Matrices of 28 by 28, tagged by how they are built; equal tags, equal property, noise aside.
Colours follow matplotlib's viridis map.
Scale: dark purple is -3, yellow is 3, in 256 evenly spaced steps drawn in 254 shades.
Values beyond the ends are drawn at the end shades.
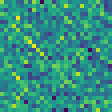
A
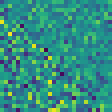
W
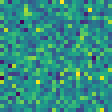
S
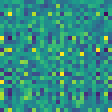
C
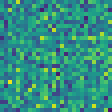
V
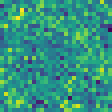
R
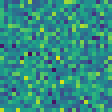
S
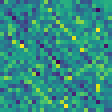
A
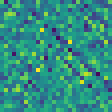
A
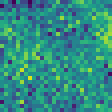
R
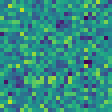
V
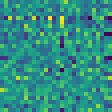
C
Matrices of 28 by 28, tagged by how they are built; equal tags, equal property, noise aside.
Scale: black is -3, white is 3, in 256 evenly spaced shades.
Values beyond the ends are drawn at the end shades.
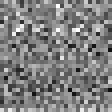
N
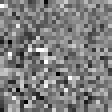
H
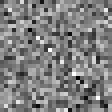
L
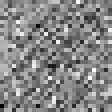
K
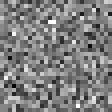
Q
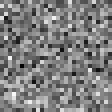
Q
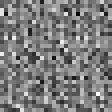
N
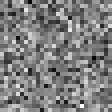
Q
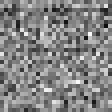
N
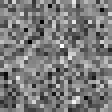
N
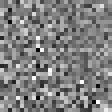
H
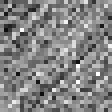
K
